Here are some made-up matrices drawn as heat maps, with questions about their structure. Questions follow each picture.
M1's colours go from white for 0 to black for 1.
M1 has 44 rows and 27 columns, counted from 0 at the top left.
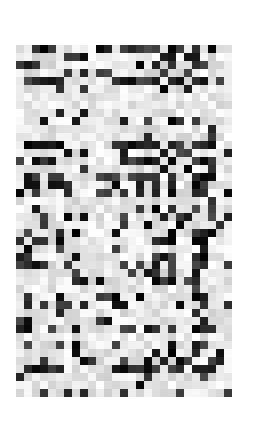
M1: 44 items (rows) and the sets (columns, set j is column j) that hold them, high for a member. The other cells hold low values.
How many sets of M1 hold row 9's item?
7
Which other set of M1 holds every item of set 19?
22
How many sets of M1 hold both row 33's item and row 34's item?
0
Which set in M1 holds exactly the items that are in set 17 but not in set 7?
2
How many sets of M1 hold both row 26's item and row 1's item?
4
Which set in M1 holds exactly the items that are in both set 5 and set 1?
12
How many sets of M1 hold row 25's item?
4
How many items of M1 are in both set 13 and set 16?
9
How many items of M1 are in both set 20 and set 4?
4
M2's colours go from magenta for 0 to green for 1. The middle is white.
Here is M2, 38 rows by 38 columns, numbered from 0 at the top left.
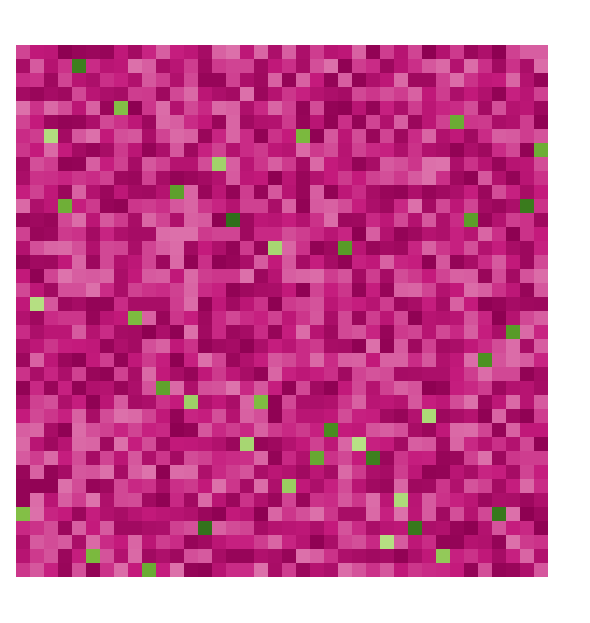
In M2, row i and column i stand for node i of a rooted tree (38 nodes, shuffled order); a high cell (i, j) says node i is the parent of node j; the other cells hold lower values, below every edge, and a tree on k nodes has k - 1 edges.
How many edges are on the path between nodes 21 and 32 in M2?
4
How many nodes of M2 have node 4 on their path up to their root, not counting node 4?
3
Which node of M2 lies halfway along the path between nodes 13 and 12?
22
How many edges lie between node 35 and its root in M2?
2
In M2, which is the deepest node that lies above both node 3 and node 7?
11
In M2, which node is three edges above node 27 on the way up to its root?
25
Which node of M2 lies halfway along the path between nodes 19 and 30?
5
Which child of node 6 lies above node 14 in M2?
20
